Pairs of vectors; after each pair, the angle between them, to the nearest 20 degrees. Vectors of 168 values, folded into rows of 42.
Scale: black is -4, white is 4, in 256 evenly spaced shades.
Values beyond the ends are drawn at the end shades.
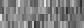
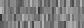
140 degrees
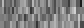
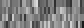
60 degrees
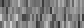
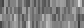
60 degrees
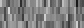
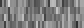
140 degrees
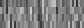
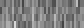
100 degrees
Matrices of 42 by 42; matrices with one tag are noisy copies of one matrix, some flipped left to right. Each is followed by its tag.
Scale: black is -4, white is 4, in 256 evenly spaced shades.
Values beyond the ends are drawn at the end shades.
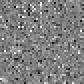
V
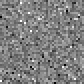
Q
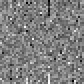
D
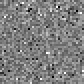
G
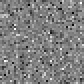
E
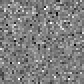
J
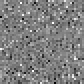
Q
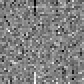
D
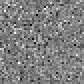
J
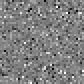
G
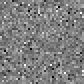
G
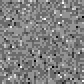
Q
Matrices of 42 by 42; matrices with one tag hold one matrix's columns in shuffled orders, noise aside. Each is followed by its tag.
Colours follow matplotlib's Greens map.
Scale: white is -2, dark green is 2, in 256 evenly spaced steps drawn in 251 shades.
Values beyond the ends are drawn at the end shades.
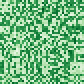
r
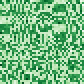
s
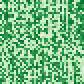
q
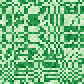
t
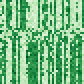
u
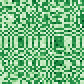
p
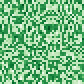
s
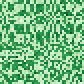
s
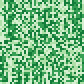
q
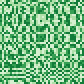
t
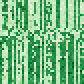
u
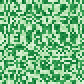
s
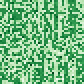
q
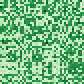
r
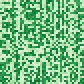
q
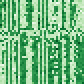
u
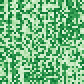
q
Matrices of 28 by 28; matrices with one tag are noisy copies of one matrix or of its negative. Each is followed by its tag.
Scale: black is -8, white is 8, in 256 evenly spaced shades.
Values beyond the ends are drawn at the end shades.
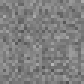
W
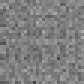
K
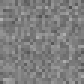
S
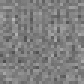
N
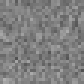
S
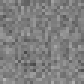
S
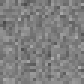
S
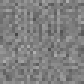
N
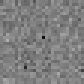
S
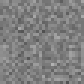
W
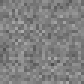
W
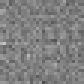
K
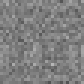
W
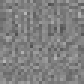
N
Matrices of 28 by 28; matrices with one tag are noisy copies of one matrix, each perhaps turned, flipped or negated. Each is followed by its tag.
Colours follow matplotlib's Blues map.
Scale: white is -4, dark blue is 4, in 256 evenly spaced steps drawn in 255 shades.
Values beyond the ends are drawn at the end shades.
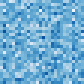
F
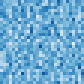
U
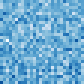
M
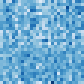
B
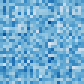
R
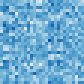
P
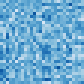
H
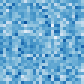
P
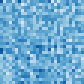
B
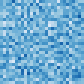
R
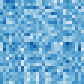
H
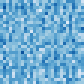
U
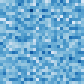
U
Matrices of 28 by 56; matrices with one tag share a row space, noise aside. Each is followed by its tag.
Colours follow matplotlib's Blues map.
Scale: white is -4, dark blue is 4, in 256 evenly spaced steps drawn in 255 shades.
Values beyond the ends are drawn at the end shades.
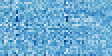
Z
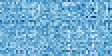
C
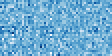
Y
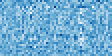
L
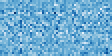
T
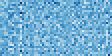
T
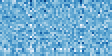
L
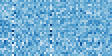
Y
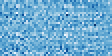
Z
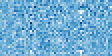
L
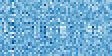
Y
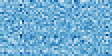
T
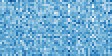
C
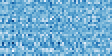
Y
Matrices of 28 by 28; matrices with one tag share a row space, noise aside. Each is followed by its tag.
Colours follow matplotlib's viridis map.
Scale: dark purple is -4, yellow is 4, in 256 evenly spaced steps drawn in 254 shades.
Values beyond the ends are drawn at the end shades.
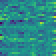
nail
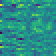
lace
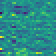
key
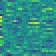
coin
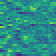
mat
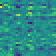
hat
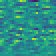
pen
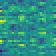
nail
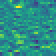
pen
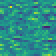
pen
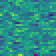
pen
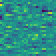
coin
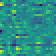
key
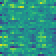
nail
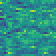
mat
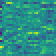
coin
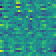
hat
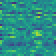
lace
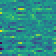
lace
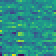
lace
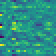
key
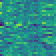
coin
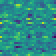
hat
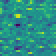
hat
